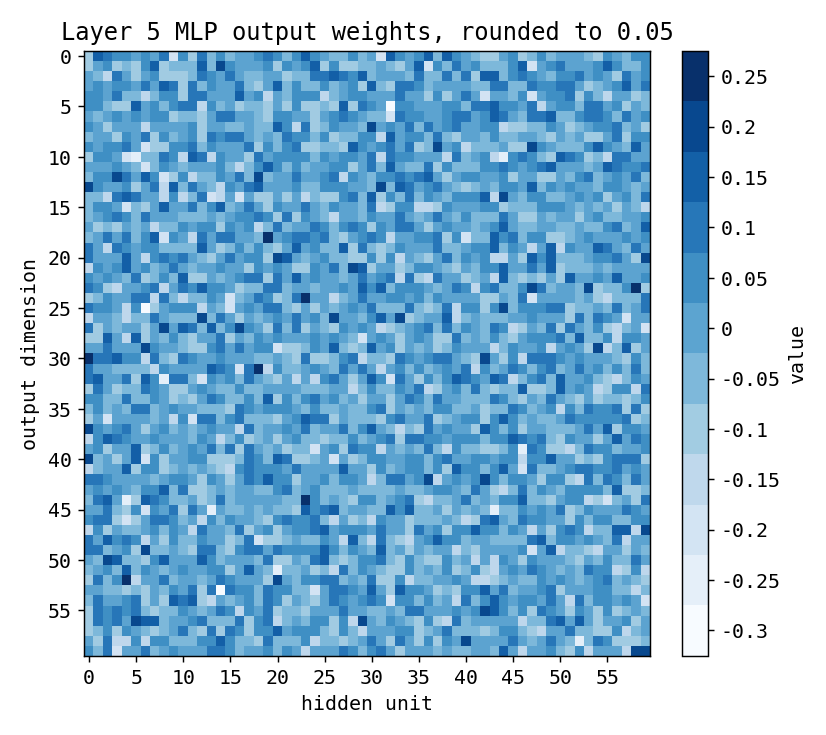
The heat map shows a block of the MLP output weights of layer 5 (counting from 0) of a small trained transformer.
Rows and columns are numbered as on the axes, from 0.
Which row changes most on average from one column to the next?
32
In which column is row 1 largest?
14
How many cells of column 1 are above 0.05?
12
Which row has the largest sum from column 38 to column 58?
6
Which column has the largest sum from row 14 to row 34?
30
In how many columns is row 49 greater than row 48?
28
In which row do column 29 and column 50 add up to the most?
56
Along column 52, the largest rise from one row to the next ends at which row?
59
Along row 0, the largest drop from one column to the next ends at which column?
9
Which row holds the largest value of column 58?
23
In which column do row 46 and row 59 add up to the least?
3
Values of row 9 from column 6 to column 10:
-0.2 -0.1 -0.1 0.05 0.05
